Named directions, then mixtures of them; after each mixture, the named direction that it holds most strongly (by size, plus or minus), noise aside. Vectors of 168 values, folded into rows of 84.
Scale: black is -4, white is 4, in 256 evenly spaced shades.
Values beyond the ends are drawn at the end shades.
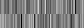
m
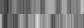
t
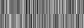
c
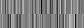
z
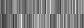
m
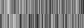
t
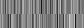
z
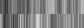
t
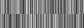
c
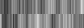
t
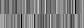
m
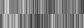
t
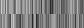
z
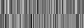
c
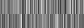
c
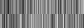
c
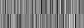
z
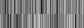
z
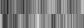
t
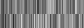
m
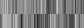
t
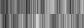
t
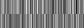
c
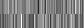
m
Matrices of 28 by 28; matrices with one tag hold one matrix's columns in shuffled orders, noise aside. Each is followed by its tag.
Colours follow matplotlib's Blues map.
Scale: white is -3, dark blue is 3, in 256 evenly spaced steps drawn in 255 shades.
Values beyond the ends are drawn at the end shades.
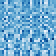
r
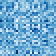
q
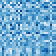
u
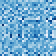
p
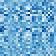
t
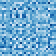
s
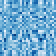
r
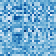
t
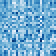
r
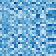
s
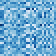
s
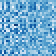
q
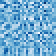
u
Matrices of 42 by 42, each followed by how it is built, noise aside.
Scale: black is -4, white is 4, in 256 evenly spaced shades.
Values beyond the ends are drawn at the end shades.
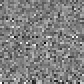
uneven rows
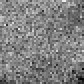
smooth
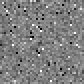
sparse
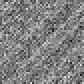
Hankel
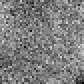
smooth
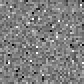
sparse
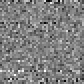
uneven rows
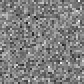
noise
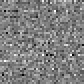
uneven rows
